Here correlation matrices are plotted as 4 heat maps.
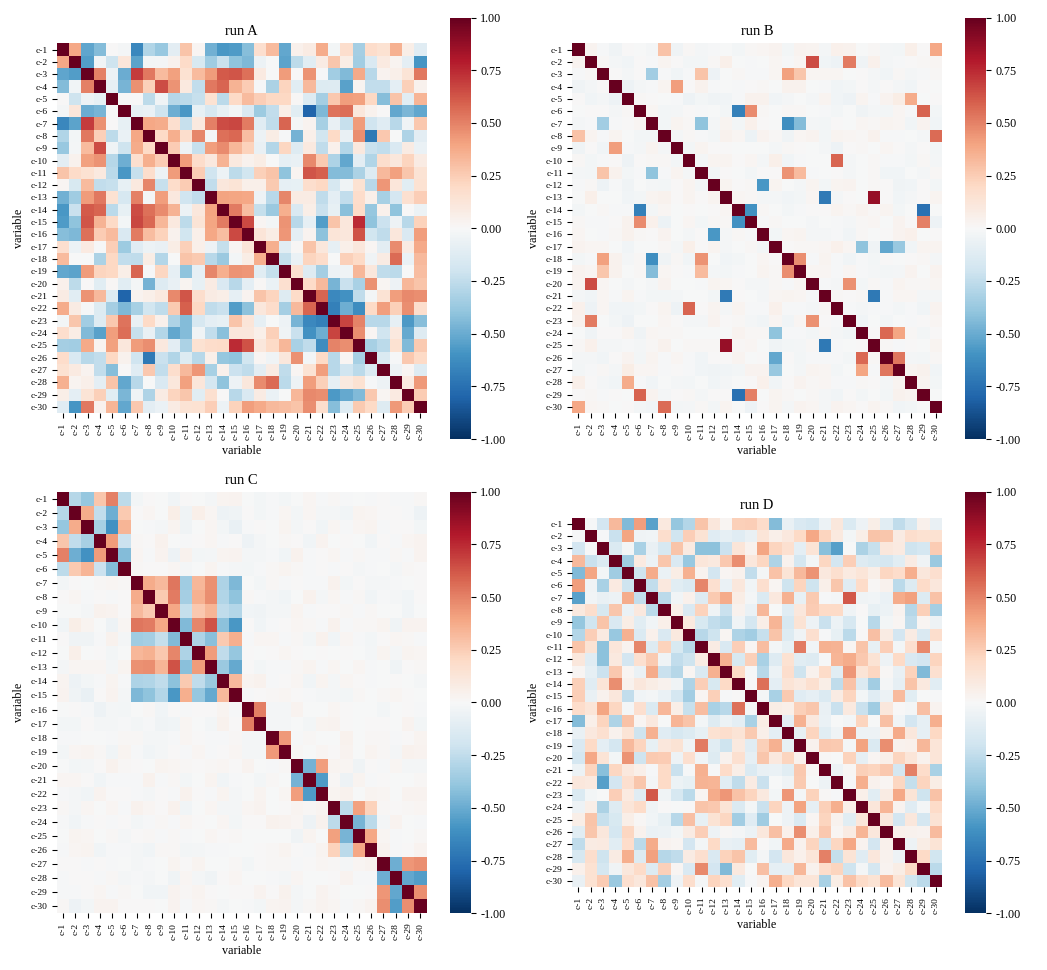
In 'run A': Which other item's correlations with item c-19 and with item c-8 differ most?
c-26
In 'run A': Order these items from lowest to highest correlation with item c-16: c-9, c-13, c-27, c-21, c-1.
c-1, c-27, c-21, c-9, c-13
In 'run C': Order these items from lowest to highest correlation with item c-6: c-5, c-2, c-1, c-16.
c-5, c-1, c-16, c-2
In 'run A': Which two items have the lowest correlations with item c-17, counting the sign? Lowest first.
c-6, c-14
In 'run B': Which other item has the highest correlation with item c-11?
c-18
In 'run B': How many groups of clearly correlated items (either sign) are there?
10
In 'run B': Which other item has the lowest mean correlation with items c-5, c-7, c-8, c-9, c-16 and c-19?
c-12
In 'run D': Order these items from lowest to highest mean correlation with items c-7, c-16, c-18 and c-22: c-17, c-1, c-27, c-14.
c-1, c-17, c-14, c-27
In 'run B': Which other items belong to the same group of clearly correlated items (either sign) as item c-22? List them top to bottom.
c-10
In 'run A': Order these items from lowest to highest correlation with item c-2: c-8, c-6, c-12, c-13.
c-13, c-12, c-8, c-6
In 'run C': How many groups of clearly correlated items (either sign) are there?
7
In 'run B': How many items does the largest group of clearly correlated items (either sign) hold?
5
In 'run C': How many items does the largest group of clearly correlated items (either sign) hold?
9
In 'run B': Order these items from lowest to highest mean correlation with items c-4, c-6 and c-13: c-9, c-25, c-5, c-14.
c-14, c-5, c-9, c-25
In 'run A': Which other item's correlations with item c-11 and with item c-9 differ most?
c-22
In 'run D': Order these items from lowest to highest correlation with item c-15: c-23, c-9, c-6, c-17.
c-17, c-9, c-6, c-23
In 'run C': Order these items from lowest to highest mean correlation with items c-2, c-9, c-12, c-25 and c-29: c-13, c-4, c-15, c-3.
c-15, c-4, c-3, c-13
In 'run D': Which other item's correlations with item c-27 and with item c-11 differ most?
c-6
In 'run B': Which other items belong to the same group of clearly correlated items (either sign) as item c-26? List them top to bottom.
c-17, c-24, c-27
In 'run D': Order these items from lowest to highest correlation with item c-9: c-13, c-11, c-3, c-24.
c-13, c-11, c-24, c-3
